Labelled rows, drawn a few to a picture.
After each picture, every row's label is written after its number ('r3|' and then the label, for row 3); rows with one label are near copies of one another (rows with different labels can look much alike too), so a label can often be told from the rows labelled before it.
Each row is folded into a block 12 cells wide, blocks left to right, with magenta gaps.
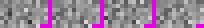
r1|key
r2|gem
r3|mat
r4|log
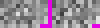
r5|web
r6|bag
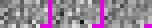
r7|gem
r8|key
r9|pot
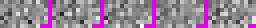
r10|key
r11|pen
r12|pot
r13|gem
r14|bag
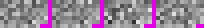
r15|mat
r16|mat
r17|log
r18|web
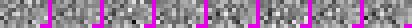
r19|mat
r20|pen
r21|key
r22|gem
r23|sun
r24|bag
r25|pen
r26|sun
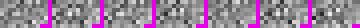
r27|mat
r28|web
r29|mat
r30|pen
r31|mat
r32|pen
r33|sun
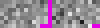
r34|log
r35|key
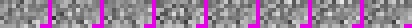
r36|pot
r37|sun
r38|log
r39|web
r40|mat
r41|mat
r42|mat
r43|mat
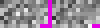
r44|web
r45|pot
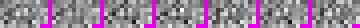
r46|web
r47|gem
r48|pen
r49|pen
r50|bag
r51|key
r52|bag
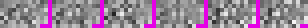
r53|log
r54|web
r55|sun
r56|gem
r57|bag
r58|bag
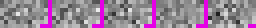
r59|web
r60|log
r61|pen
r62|gem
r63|sun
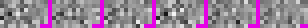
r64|sun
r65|pen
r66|gem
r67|sun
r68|key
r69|gem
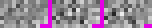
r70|pot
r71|pen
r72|sun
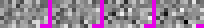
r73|pot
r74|gem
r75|pen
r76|key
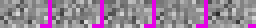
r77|pen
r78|bag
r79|gem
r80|gem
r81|pen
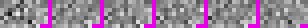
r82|pen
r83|pot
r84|gem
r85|log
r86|pot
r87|key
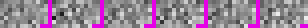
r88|gem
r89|sun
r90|log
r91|log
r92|gem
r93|bag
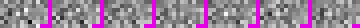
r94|key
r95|log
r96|log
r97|gem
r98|web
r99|sun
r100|bag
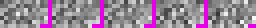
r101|web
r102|pot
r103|mat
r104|log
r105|bag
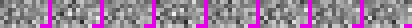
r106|bag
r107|pen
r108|log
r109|web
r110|pen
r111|log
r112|gem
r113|log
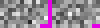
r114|mat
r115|web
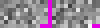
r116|log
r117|pot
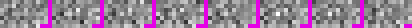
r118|pot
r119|pen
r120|key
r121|log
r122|sun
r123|web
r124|web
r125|bag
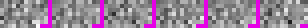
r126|pot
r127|gem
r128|pen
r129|bag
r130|log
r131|key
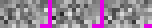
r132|log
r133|sun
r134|log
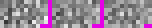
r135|bag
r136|gem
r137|web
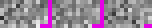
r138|pot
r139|gem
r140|pen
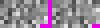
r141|bag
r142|gem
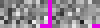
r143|bag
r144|key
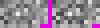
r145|web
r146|web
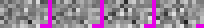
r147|key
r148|pen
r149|pen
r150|sun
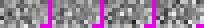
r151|sun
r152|bag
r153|web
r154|bag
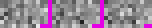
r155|gem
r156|key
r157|web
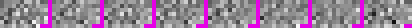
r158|bag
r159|pen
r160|web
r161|mat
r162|sun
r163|pot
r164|gem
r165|key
